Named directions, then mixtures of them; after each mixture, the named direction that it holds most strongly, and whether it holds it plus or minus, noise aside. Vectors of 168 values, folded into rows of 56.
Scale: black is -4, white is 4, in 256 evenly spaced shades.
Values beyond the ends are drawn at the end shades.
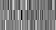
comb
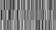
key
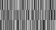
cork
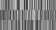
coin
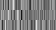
comb, plus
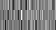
comb, minus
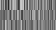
coin, plus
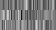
comb, plus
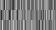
key, plus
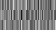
comb, plus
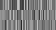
coin, minus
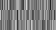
cork, plus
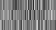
cork, minus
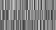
key, minus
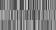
coin, minus
